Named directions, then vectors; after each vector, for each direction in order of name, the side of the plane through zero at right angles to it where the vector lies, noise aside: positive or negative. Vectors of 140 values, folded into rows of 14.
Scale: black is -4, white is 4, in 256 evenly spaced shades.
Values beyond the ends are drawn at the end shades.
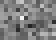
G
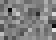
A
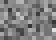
positive, positive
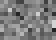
negative, negative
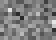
negative, negative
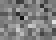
negative, negative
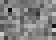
positive, negative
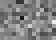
negative, negative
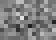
positive, positive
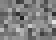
negative, negative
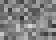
positive, negative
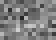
positive, negative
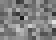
negative, negative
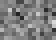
negative, negative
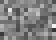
negative, positive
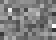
negative, positive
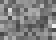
negative, positive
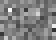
negative, positive
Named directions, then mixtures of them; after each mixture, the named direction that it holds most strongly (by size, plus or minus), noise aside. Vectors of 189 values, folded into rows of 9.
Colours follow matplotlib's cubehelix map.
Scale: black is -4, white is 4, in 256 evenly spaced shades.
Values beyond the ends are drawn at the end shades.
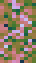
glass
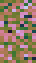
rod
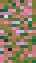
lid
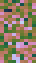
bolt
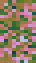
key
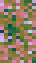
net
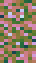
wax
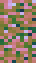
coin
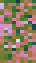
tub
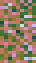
rod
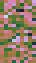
coin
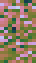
net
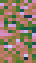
rod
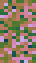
key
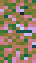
coin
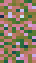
wax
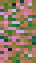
lid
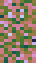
wax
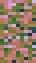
coin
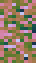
coin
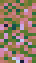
key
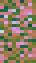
lid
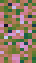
glass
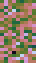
key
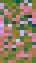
tub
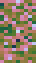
tub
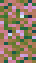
rod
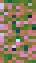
tub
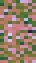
net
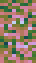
bolt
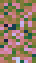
key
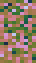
rod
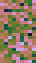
bolt
